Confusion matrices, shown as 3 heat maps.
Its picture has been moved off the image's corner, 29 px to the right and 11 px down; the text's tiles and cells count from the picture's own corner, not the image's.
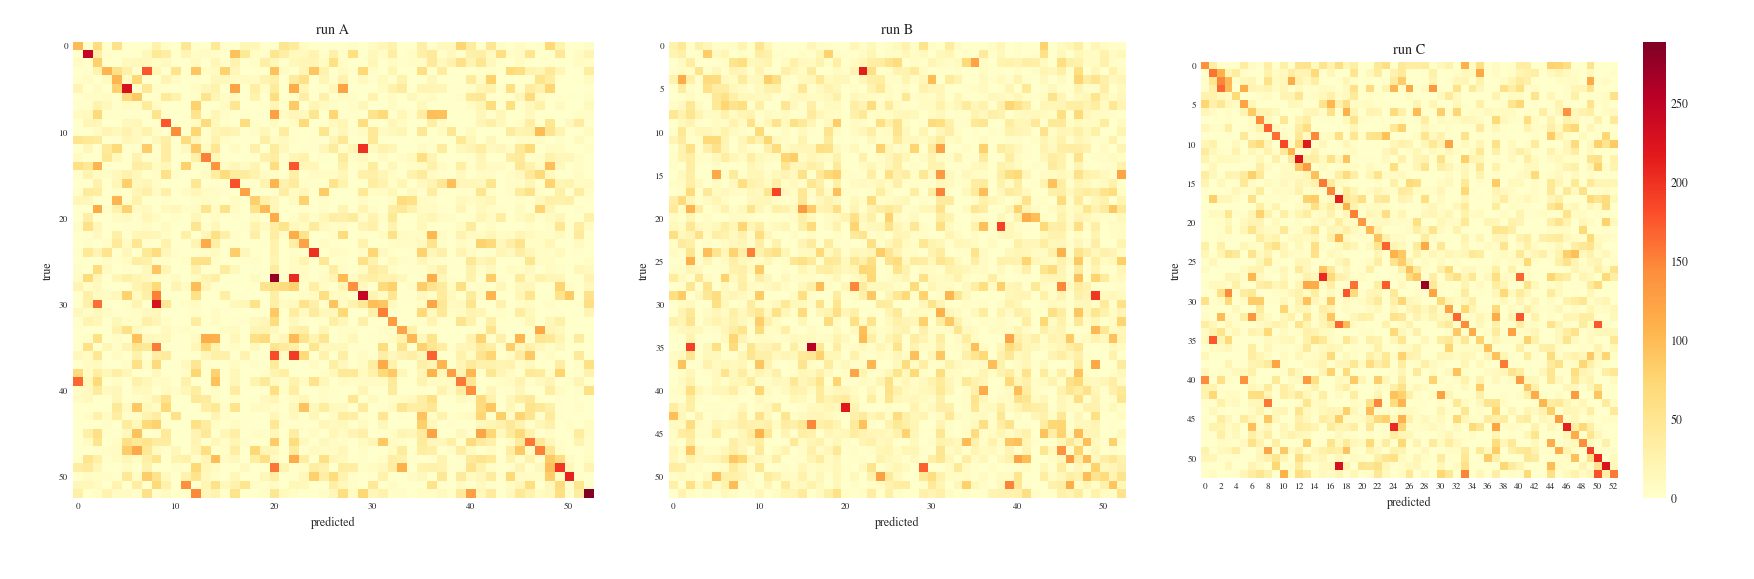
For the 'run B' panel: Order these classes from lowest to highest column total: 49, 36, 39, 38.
38, 36, 39, 49
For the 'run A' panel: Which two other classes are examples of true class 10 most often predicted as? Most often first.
47, 12
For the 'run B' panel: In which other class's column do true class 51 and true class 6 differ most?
39
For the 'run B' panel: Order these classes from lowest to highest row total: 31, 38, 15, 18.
18, 38, 31, 15
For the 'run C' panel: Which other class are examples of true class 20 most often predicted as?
51
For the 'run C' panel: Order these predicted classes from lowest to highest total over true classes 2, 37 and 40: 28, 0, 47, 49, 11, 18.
28, 18, 47, 11, 0, 49
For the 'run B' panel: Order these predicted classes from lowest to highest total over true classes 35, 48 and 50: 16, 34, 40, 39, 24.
34, 39, 24, 40, 16
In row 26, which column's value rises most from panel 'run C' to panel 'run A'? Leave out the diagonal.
8
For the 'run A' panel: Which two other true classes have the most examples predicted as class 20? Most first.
27, 36
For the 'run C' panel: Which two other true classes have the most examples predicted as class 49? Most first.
2, 37
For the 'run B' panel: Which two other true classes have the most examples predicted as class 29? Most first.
49, 32
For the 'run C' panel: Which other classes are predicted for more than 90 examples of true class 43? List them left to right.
8, 22, 25
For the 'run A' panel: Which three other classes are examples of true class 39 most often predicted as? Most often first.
0, 14, 2
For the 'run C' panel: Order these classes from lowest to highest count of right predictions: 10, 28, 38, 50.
38, 10, 50, 28
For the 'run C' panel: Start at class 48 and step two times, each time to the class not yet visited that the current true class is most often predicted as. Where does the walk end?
21
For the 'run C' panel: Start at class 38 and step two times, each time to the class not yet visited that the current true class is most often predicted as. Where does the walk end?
14
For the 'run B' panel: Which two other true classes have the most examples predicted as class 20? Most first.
42, 41
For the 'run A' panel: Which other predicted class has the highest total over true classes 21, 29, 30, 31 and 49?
8
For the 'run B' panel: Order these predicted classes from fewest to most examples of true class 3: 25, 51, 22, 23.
25, 51, 23, 22
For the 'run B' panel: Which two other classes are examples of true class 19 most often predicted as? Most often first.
15, 2
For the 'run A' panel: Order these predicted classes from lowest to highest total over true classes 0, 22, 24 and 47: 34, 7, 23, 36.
34, 23, 7, 36
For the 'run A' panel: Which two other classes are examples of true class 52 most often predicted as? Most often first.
12, 40
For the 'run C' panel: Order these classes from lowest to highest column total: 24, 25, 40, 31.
31, 40, 24, 25
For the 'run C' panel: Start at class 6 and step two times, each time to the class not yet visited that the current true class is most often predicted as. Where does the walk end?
24
